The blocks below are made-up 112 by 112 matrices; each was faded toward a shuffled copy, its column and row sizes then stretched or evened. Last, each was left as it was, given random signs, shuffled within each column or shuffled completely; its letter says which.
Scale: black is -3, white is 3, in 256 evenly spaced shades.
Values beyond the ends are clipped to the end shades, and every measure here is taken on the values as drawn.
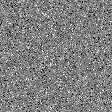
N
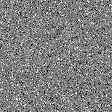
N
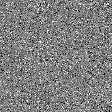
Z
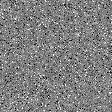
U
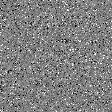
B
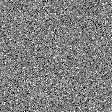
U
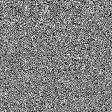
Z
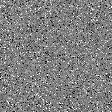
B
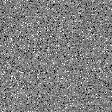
Z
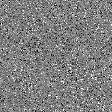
Z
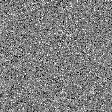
U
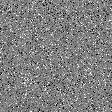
N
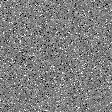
N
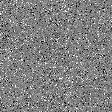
B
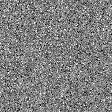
U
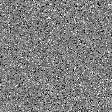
B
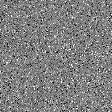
Z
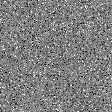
N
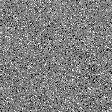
Z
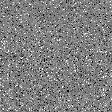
B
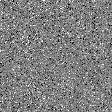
Z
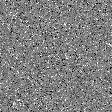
N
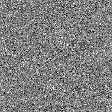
Z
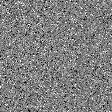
U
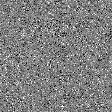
Z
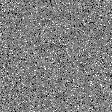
U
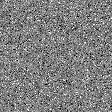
N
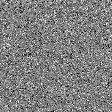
U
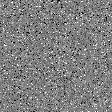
B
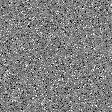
N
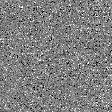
Z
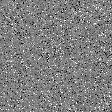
U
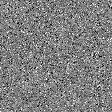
U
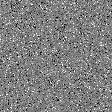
N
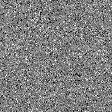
Z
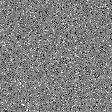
U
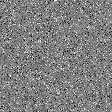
N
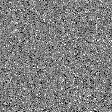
Z
